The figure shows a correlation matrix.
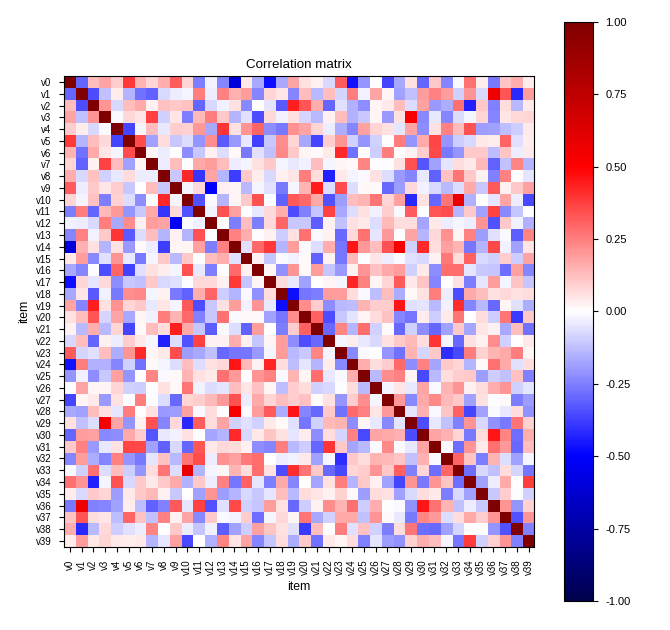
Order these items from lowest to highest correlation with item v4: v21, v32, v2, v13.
v2, v21, v32, v13
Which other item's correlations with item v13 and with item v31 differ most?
v5
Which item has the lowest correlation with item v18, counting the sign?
v19
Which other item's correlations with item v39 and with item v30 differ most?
v34
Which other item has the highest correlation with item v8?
v10
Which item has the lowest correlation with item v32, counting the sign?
v23
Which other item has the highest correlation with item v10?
v33
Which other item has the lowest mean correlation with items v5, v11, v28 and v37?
v21
